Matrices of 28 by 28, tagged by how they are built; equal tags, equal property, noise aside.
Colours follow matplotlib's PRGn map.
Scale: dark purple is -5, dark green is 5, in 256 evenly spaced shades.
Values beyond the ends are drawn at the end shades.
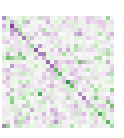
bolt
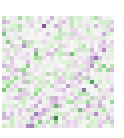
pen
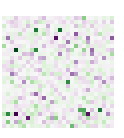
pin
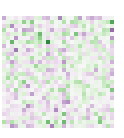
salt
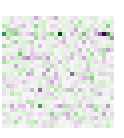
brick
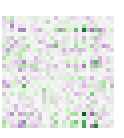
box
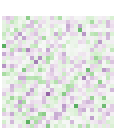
pen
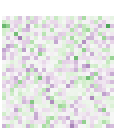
pen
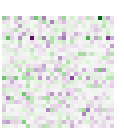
brick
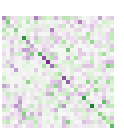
bolt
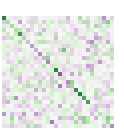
bolt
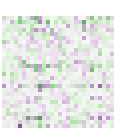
box
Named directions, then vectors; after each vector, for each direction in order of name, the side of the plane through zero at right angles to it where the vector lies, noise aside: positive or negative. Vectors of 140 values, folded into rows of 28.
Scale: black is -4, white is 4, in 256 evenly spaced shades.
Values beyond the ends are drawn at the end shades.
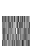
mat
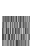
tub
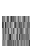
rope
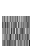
negative, positive, negative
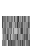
positive, positive, negative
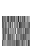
positive, positive, positive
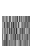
negative, negative, negative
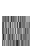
positive, positive, positive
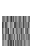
negative, positive, positive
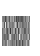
positive, negative, positive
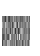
positive, negative, positive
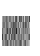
negative, negative, positive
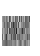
negative, negative, negative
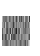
negative, negative, positive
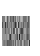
negative, positive, negative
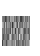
positive, negative, positive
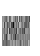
negative, negative, negative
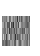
negative, negative, negative
